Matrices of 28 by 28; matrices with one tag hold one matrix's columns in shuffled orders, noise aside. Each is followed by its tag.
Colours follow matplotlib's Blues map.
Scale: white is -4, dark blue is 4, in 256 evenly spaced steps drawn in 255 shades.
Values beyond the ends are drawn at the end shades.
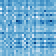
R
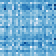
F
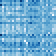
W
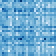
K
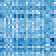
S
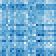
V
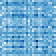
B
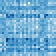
S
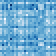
F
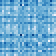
W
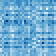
R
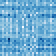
S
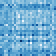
V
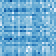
K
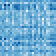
F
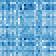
F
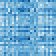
K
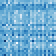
V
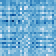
R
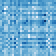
R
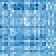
F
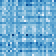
W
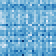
V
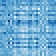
R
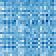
R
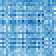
R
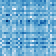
R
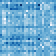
F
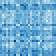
V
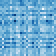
R
